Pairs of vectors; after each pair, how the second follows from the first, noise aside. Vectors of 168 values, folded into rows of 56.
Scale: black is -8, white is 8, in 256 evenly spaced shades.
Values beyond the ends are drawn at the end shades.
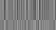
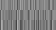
reversed.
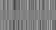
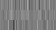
partly zeroed.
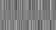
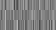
reversed.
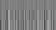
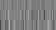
partly zeroed.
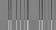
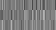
wrapped around, negated.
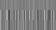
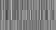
reversed.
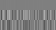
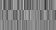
wrapped around, negated.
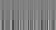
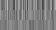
reversed.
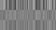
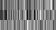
wrapped around, scaled up.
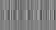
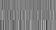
wrapped around, partly zeroed.
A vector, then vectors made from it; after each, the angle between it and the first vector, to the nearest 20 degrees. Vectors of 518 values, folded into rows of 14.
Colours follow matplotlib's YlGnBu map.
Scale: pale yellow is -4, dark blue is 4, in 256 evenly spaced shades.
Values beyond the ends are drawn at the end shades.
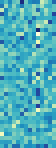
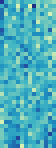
100 degrees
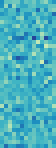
60 degrees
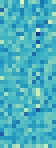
160 degrees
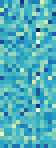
20 degrees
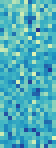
60 degrees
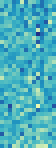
140 degrees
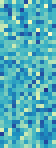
120 degrees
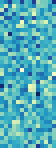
60 degrees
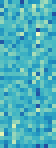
20 degrees
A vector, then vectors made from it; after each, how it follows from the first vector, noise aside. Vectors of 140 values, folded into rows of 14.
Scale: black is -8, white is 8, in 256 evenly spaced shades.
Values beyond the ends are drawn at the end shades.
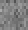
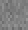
reversed, shrunk.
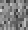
scaled up.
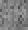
wrapped around.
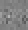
wrapped around, partly zeroed.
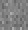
reversed, negated, partly zeroed.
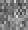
negated, scaled up.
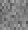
wrapped around.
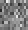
negated, scaled up.
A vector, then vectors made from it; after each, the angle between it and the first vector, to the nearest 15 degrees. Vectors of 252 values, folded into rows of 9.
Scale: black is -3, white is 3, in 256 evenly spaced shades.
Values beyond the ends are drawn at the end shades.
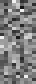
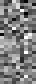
30 degrees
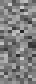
135 degrees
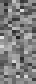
15 degrees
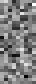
135 degrees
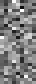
15 degrees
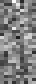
30 degrees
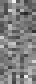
60 degrees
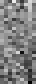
75 degrees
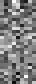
30 degrees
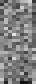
90 degrees
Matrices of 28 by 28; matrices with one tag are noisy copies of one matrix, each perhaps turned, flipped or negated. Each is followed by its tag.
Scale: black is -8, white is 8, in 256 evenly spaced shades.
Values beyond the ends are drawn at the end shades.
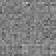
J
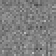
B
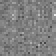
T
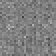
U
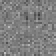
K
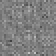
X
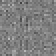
X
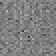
U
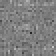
B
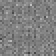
X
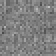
J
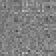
J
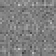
B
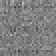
B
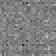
J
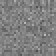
B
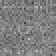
B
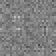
K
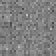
J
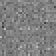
J
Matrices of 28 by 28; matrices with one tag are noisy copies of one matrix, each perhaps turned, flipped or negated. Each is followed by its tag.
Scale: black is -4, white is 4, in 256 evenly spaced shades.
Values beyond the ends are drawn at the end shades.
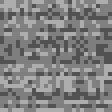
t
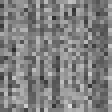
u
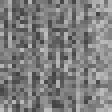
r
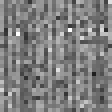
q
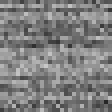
t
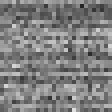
u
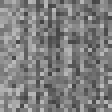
r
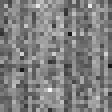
t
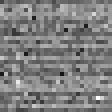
q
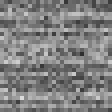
t
